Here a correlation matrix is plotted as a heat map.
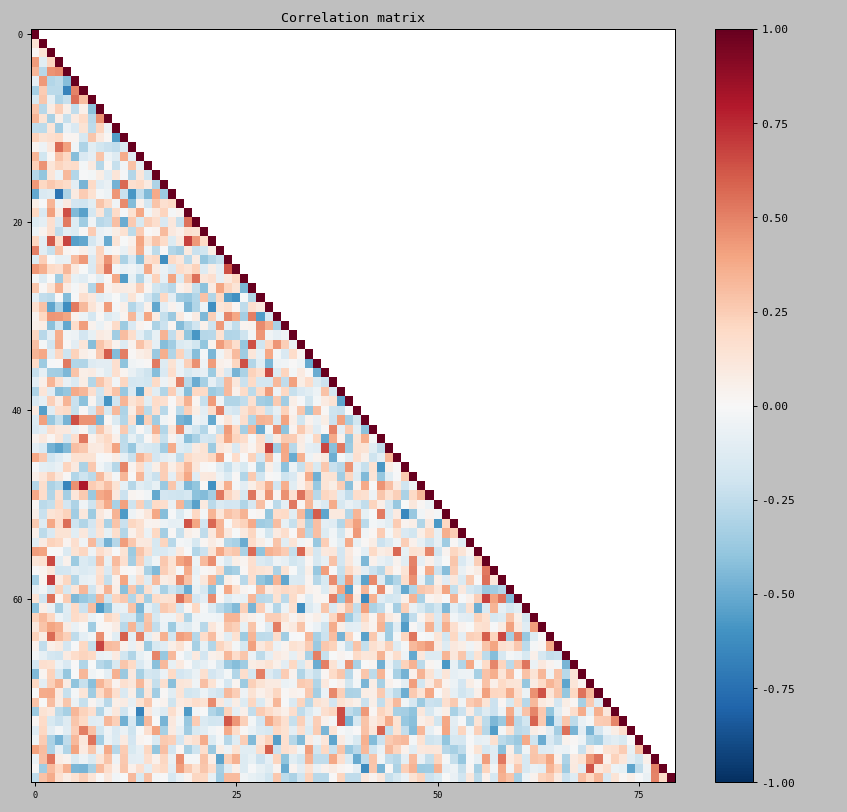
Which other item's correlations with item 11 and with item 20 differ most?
26
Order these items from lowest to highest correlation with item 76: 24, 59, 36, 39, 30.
39, 30, 24, 59, 36
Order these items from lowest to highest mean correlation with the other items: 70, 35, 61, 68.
61, 35, 68, 70
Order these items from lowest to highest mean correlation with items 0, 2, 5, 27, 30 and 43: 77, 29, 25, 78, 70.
78, 29, 77, 70, 25
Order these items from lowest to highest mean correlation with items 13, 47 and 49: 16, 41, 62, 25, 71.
41, 62, 71, 25, 16
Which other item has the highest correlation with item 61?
67
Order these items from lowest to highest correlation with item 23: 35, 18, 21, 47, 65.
18, 21, 47, 35, 65
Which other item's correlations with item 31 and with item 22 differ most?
4
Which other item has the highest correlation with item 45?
55
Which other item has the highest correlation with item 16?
11
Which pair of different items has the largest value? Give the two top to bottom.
6, 48
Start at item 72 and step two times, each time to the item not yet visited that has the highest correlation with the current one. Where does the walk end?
73
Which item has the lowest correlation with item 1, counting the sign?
40
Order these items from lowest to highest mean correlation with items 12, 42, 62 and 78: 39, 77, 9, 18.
39, 9, 18, 77
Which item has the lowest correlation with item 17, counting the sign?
3
